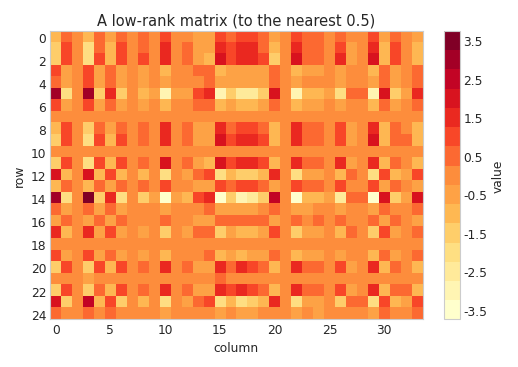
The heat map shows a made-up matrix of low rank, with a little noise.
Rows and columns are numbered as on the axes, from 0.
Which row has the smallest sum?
14
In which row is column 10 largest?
11
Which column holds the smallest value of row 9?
3
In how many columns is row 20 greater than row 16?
13
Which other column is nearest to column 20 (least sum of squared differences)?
30
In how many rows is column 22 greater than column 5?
10
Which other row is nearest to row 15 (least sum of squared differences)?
4
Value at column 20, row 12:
1.5
